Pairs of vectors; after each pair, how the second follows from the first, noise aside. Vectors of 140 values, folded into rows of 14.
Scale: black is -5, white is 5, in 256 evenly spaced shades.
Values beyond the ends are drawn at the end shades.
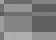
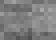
negated, shrunk.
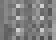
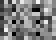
reversed, negated, scaled up.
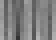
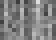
reversed, negated.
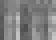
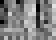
reversed, negated, scaled up.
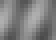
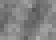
negated, shrunk.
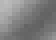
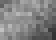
reversed, negated.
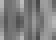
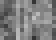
reversed, negated.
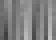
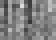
reversed, negated.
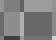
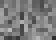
sign-scrambled.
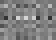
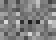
reversed, negated.
